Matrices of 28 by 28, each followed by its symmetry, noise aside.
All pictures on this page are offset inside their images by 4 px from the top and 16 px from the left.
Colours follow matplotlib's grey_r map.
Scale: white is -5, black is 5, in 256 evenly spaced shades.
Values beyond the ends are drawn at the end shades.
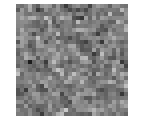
symmetric across the other diagonal.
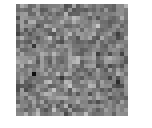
mirrored top to bottom.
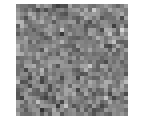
antisymmetric.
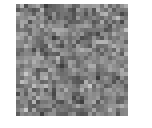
antisymmetric.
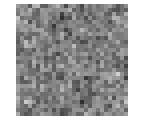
same after a half turn.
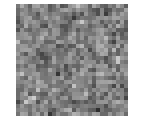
mirrored top to bottom.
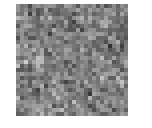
antisymmetric.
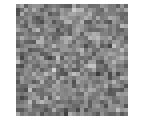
symmetric across the other diagonal.
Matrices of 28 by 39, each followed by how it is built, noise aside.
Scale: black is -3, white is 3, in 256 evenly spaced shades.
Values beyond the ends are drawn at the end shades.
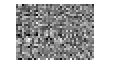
low rank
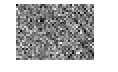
Toeplitz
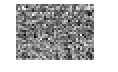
blocks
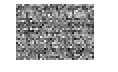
blocks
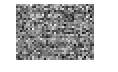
blocks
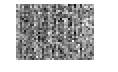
blocks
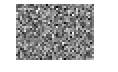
repeating rows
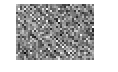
Toeplitz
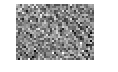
Toeplitz
